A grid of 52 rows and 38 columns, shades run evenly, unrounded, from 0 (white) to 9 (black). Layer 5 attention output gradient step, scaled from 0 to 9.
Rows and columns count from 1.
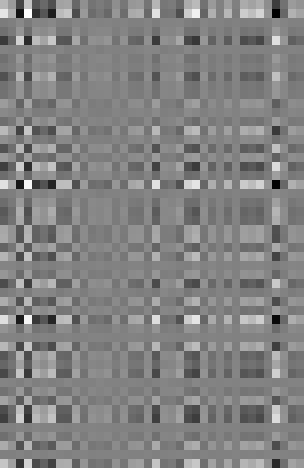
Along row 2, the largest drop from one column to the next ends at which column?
4
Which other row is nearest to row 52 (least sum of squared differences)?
15
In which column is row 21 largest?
35
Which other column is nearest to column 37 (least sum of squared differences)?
27
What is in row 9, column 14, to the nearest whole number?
4
